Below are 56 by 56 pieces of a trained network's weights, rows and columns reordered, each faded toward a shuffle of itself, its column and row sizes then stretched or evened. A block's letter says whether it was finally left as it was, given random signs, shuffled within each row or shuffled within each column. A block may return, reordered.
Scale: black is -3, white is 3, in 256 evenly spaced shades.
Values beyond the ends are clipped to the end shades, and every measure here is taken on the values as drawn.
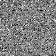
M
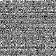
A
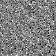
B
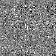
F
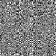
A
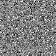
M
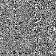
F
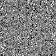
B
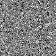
B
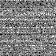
M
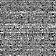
A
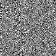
B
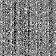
A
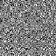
A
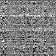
A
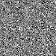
F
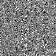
B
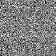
A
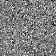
B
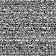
A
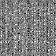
A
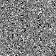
B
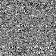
M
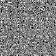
F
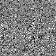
F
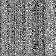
A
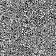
B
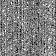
B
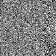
B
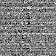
A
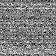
M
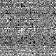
A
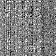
A
